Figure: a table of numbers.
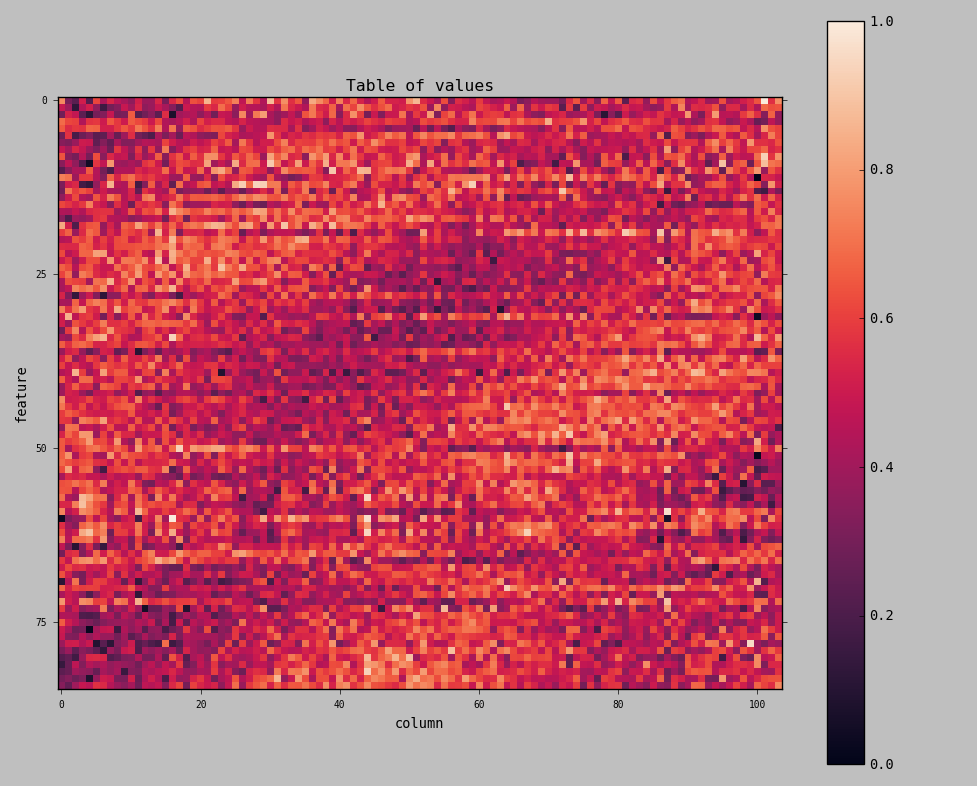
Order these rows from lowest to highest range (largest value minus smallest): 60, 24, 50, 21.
21, 24, 50, 60
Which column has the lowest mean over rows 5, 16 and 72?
2
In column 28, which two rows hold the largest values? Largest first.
12, 16
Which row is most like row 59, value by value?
72
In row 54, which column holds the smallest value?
94
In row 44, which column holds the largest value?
64
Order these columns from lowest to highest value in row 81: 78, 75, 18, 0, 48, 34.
0, 18, 78, 75, 34, 48
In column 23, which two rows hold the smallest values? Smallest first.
39, 69
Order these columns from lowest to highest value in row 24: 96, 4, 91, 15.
91, 96, 4, 15
